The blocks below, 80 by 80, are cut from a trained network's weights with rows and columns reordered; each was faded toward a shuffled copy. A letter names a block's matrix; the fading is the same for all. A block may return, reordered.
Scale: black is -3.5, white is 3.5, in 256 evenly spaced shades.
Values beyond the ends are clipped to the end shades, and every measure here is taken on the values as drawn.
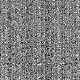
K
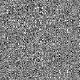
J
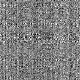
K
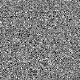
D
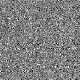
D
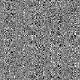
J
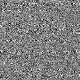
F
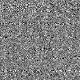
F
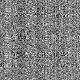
K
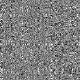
J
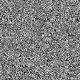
D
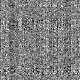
K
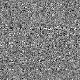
D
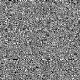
D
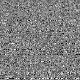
D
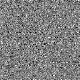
D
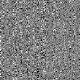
J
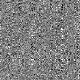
J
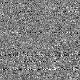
D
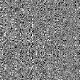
J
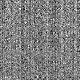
K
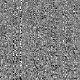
J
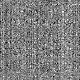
K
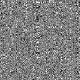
J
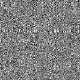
J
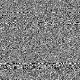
D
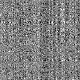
K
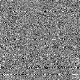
D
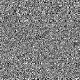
D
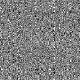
J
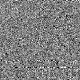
D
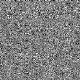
D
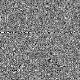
D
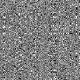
J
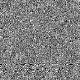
D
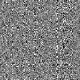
J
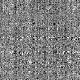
K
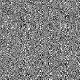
J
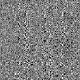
J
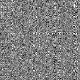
J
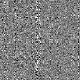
J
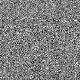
F
